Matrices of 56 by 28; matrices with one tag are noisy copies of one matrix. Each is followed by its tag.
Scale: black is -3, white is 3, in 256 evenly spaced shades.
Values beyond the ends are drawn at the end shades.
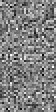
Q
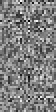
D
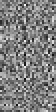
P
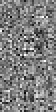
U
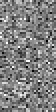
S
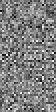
Q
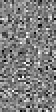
S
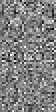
Q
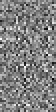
P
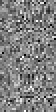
D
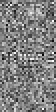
Q
